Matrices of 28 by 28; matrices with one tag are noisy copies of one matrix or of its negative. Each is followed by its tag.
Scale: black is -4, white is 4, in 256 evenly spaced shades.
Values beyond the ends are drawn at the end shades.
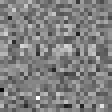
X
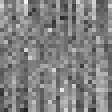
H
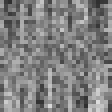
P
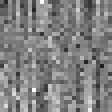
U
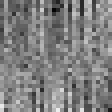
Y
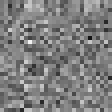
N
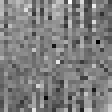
Y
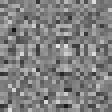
X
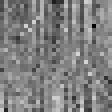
Y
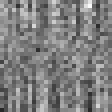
U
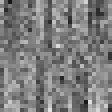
P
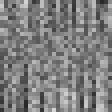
H
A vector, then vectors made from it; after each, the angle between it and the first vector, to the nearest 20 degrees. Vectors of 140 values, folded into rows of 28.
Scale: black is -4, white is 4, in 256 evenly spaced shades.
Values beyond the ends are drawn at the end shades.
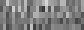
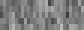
80 degrees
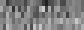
160 degrees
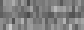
100 degrees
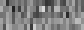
160 degrees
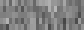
80 degrees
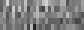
20 degrees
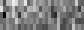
80 degrees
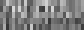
20 degrees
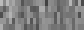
100 degrees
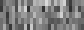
40 degrees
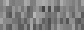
40 degrees
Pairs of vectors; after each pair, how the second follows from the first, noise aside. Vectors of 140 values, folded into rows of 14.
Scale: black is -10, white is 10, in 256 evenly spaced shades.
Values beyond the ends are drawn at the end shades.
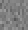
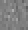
reversed, negated, partly zeroed.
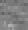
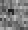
wrapped around, negated, scaled up.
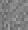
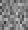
wrapped around, negated, scaled up.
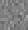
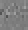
reversed, negated, partly zeroed.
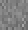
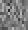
wrapped around, negated, scaled up.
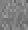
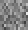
wrapped around, negated, scaled up.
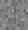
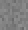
reversed, shrunk.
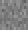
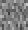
wrapped around, negated, scaled up.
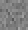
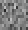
wrapped around, scaled up.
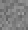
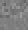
wrapped around, negated, partly zeroed.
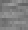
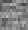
scaled up.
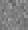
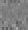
reversed, negated, partly zeroed.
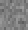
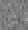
wrapped around, negated, partly zeroed.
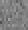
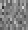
wrapped around, negated, scaled up.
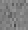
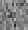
scaled up.
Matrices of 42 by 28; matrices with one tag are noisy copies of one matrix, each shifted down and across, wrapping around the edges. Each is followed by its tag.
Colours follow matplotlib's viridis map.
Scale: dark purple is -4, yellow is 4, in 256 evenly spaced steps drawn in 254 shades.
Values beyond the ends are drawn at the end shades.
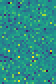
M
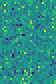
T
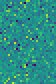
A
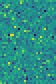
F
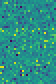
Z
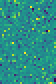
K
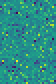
M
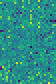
T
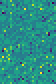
T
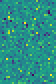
K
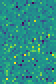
T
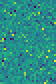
A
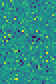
M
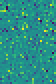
K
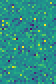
M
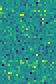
Z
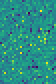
T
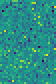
Z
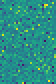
F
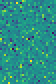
A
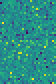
Z
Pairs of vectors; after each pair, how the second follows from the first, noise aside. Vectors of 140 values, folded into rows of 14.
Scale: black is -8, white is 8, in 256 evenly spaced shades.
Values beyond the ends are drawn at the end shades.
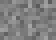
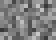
negated, scaled up.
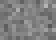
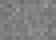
shrunk.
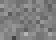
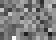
negated, scaled up.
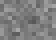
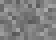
copied.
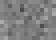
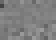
wrapped around, partly zeroed.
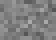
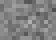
copied.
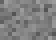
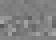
negated, partly zeroed.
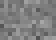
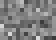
negated, scaled up.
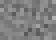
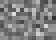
negated, scaled up.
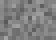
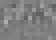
negated, partly zeroed.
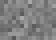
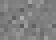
partly zeroed.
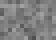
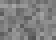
copied.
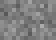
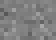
partly zeroed.
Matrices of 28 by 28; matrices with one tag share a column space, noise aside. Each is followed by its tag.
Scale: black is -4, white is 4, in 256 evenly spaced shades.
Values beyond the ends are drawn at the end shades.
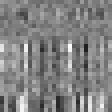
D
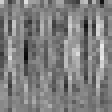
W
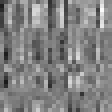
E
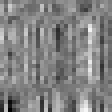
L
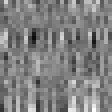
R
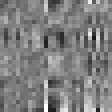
R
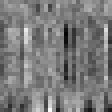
L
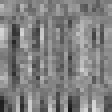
L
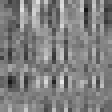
E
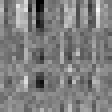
E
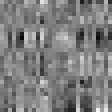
R
